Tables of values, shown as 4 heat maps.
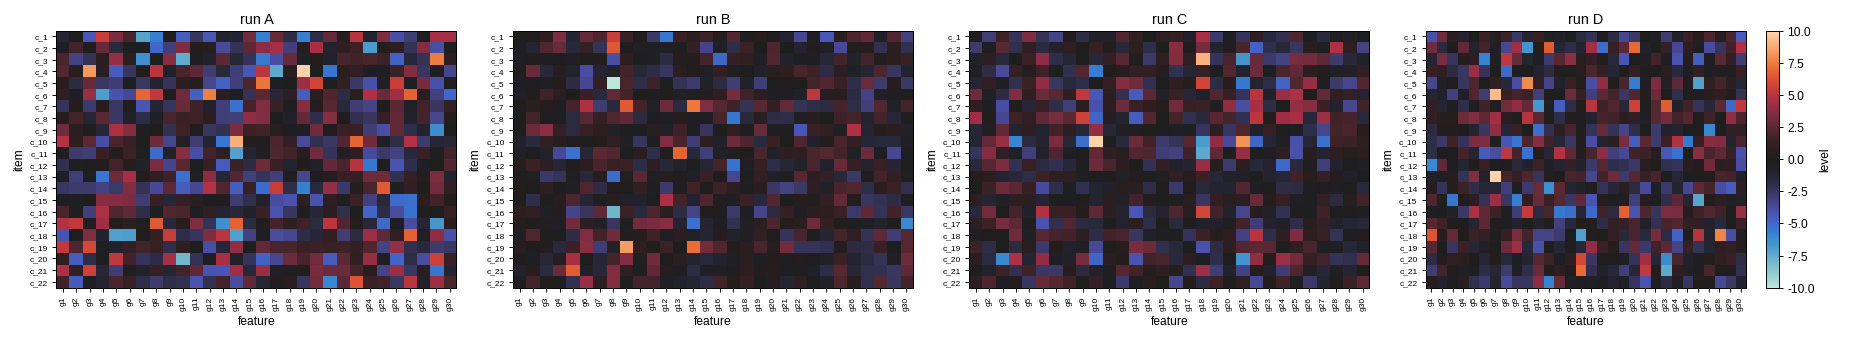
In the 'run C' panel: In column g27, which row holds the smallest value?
c_10
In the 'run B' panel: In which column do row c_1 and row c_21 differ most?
g5
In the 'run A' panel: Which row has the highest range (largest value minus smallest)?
c_4
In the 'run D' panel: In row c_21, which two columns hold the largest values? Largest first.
g15, g21
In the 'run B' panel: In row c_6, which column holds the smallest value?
g27
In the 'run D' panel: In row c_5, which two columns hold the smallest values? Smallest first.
g26, g20
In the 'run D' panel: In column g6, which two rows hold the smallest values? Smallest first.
c_3, c_11
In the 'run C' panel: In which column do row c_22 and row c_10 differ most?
g10
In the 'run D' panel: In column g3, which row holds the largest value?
c_18
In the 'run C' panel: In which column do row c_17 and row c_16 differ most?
g6
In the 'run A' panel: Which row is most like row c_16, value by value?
c_15
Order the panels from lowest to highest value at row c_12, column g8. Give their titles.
run C, run D, run B, run A
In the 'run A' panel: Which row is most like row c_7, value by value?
c_8
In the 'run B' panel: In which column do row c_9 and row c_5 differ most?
g8
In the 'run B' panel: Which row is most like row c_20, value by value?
c_21
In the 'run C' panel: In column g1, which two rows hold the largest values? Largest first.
c_8, c_6
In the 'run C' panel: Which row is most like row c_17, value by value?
c_14
